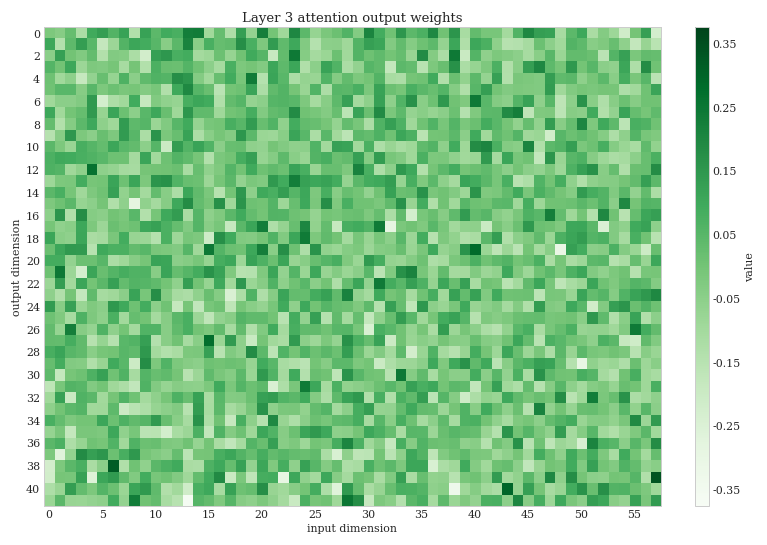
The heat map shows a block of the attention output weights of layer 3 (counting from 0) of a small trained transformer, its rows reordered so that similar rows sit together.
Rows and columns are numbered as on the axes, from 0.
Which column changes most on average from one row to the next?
57
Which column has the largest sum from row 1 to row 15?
13
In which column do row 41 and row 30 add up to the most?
28
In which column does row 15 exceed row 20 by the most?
54
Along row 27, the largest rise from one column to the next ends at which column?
15
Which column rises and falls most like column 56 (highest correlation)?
26
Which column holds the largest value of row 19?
40
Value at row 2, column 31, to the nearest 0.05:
0.05
